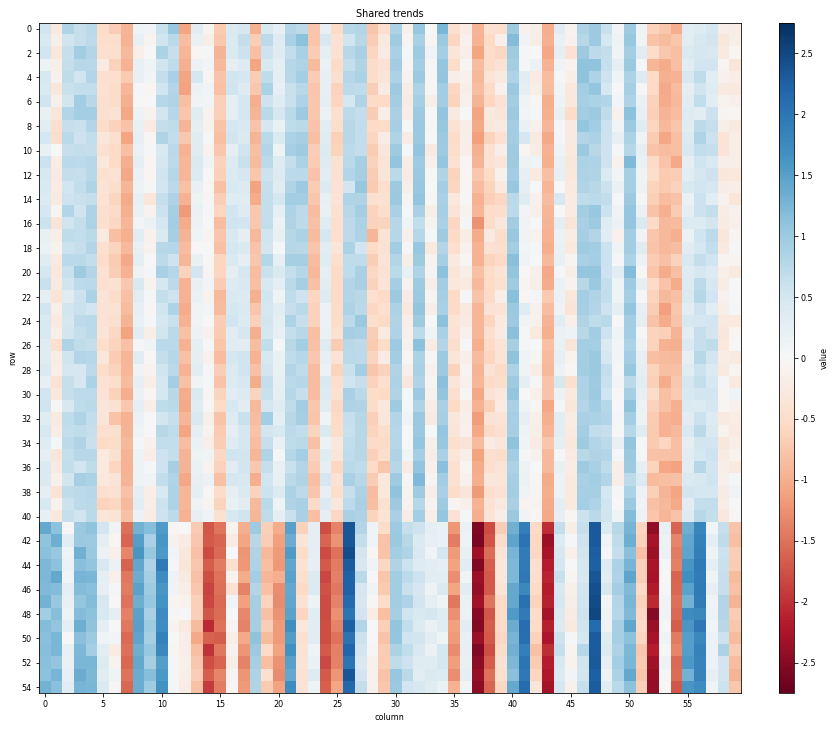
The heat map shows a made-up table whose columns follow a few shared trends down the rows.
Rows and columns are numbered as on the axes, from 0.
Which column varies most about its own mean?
24
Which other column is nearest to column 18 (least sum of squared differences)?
23
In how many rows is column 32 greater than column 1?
41
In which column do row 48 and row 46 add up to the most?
47
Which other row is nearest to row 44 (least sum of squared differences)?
46
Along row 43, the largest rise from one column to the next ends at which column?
26
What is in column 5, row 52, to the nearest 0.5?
0.5
